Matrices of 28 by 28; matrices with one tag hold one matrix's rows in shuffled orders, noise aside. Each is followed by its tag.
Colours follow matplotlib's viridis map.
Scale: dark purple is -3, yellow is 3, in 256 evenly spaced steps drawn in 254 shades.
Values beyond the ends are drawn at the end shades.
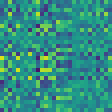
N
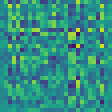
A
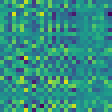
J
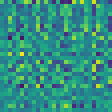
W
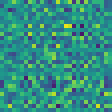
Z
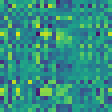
N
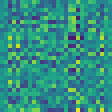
A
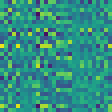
N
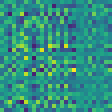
J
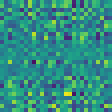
Z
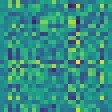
A
